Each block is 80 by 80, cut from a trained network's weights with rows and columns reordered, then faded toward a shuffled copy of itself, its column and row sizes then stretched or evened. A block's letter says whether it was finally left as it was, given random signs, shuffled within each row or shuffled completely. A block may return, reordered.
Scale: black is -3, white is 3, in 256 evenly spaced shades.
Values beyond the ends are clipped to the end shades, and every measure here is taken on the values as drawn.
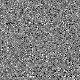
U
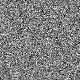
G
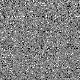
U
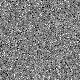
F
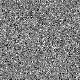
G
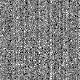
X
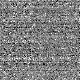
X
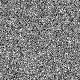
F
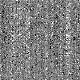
X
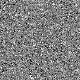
U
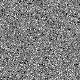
G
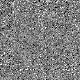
U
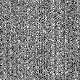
X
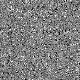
U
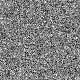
F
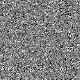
U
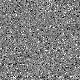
G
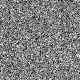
G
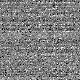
X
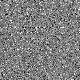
G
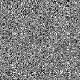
X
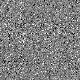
U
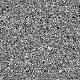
U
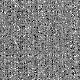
X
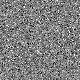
F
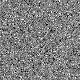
G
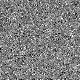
G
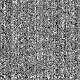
X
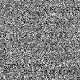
X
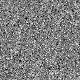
G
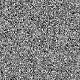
X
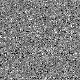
U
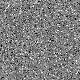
F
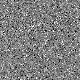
G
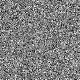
G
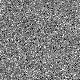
F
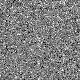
F
